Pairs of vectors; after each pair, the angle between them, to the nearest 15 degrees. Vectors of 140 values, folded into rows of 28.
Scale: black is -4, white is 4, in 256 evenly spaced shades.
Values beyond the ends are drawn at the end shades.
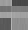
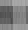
105 degrees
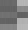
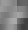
150 degrees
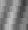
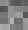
75 degrees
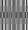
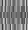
30 degrees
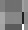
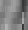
120 degrees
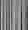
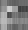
90 degrees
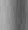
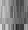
30 degrees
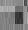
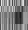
45 degrees
